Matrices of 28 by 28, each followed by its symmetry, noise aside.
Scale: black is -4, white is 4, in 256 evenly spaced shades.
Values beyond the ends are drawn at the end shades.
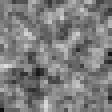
symmetric across the other diagonal.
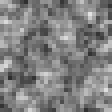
same after a half turn.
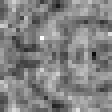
mirrored top to bottom.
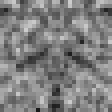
mirrored left to right.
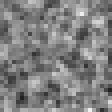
antisymmetric.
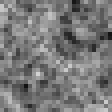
symmetric across the other diagonal.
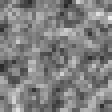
symmetric.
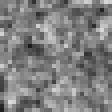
antisymmetric.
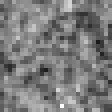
no symmetry.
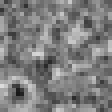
symmetric across the other diagonal.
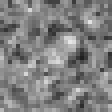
symmetric across the other diagonal.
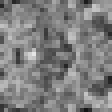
mirrored top to bottom.
